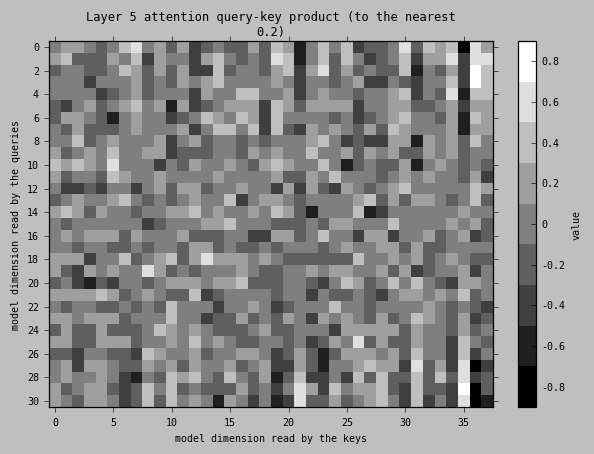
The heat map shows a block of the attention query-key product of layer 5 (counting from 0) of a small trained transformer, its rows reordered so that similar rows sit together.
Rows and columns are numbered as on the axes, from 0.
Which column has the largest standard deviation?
36
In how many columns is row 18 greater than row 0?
16
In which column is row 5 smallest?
10
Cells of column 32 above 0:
9
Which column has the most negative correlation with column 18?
7
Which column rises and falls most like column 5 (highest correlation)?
0
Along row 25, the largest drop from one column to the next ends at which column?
27
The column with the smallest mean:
21
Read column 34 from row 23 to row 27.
-0.2 -0.2 -0.4 -0.4 -0.4
